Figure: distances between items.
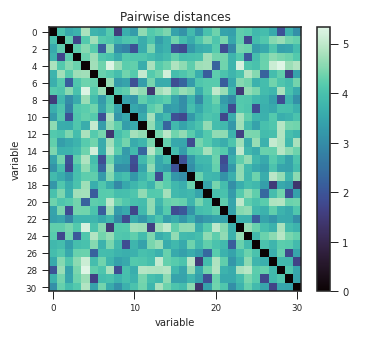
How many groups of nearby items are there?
10
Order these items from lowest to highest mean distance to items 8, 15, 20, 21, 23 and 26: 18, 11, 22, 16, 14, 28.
16, 22, 18, 28, 11, 14
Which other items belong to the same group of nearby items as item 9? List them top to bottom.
22, 25
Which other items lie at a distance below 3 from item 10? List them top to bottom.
2, 6, 15, 16, 21
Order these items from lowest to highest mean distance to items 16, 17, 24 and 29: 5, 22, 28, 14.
22, 5, 14, 28
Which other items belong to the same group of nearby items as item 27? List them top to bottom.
18, 30
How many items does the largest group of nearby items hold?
6
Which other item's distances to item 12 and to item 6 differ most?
7
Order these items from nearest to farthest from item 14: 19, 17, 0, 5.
17, 0, 19, 5
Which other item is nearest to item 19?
29
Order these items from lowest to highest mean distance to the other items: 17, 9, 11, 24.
9, 17, 11, 24
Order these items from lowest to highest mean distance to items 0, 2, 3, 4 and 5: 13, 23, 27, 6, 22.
22, 6, 13, 27, 23
